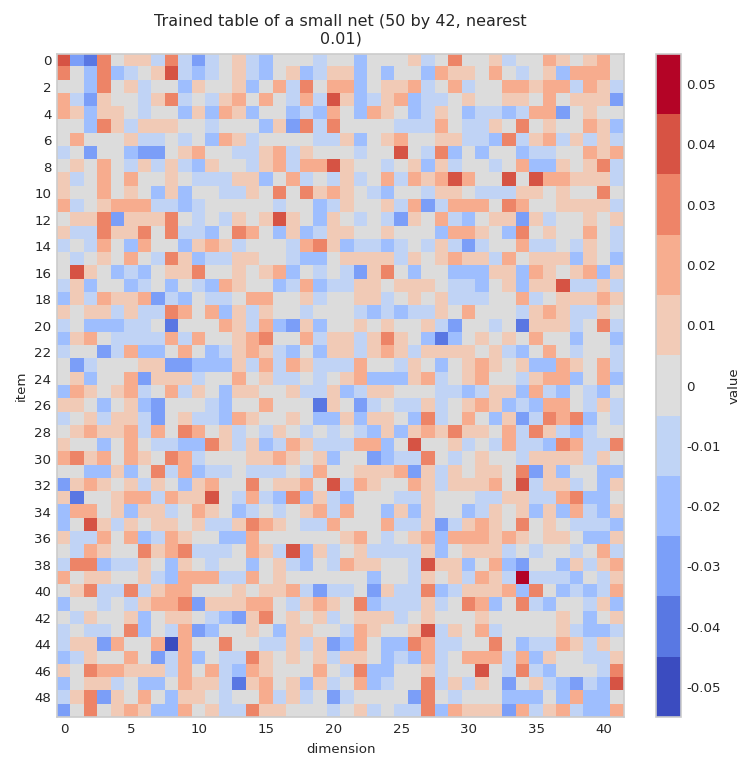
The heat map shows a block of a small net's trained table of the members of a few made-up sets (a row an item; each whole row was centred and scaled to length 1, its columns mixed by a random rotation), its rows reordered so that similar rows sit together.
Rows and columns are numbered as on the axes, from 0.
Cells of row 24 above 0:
17
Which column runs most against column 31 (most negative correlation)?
28
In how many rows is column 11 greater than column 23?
17
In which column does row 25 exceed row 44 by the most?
8
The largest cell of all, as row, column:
39, 34
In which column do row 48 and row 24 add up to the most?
27
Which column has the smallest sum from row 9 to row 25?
19
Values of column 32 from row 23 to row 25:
0.01 0 0.01
